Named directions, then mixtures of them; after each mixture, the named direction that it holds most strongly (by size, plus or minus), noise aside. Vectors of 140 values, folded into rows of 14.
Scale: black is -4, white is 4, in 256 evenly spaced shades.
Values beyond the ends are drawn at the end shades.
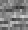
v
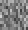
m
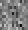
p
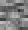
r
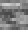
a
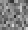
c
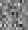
p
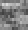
a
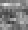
a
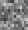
c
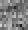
p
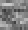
a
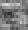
a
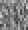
m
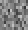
c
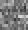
m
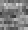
a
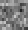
c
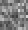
r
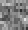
m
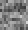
v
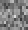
c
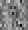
p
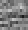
v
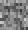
m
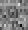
p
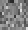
c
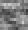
a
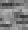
a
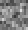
c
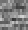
v
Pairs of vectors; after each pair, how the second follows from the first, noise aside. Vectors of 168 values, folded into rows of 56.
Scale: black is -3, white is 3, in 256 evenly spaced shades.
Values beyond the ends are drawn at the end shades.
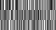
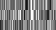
shuffled.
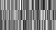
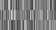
reversed, shrunk.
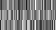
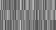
reversed, shrunk.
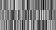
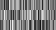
reversed, negated.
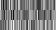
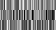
shuffled.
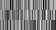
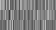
reversed, negated, shrunk.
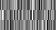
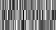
reversed, negated.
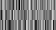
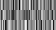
sign-scrambled.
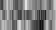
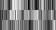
reversed, negated.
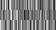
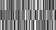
wrapped around.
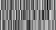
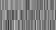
reversed, shrunk.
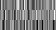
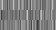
reversed, negated, shrunk.
